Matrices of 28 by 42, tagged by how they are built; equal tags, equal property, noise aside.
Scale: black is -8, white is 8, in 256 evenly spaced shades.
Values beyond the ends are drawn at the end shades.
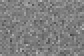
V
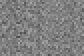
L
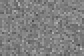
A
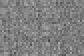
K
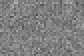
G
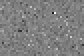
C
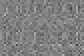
G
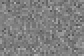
A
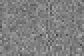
G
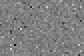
C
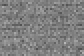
K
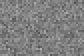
V
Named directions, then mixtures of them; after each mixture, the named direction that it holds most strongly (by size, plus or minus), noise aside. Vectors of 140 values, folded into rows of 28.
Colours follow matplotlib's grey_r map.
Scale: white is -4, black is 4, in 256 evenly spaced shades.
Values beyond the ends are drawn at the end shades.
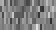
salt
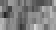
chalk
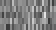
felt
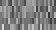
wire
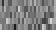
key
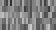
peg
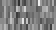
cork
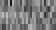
peg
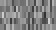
felt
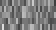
wire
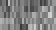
chalk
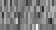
salt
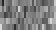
key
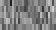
salt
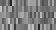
wire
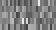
cork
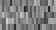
key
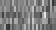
felt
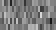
salt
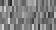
wire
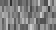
peg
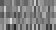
felt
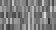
felt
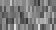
key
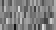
key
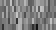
wire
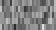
key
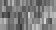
chalk
